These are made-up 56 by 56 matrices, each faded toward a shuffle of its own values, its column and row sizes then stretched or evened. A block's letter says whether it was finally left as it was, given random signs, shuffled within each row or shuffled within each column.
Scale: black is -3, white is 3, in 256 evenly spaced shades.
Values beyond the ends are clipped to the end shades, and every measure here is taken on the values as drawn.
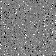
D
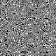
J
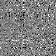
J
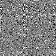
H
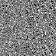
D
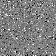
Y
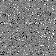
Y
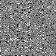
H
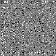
J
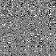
J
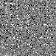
H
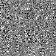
H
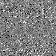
Y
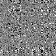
J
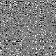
J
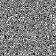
J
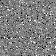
Y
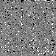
H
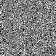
D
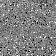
Y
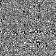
H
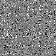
H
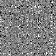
J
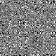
J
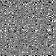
J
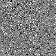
D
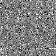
H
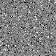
Y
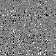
H
